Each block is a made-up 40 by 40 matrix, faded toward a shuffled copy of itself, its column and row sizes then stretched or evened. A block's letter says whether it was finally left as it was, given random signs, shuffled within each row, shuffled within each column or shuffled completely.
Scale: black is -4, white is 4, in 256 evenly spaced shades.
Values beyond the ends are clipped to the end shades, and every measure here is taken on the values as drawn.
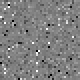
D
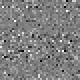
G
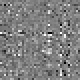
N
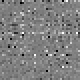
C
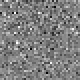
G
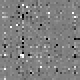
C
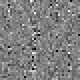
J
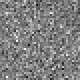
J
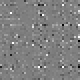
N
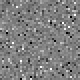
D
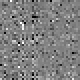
N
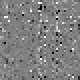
J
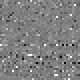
G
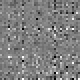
C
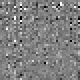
N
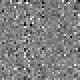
C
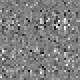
N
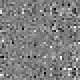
N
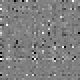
N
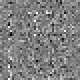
C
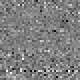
G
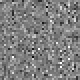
J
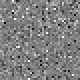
D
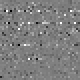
G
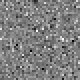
D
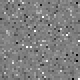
D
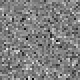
D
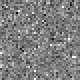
D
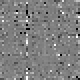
C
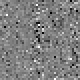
J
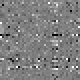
N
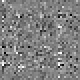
C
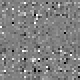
C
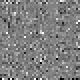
N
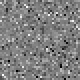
D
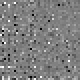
C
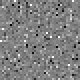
D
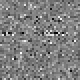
G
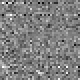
C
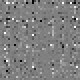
C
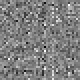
C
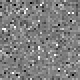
D
